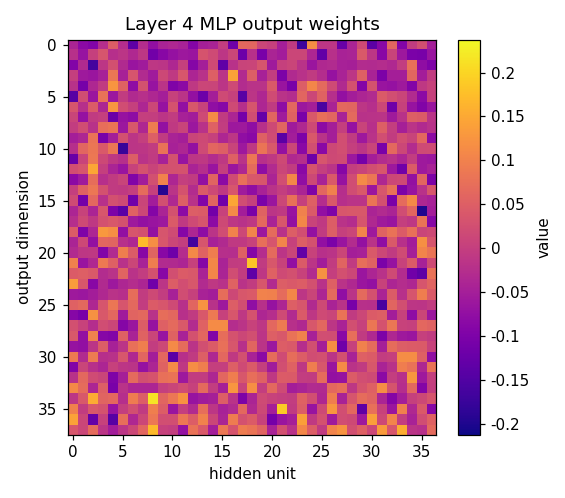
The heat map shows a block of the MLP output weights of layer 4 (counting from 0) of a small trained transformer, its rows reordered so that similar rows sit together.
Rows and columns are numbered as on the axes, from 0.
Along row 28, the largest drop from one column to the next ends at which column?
3
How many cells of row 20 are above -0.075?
31
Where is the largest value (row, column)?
34, 8
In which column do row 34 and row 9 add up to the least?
17
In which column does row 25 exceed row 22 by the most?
13
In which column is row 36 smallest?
4
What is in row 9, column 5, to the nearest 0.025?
0.025
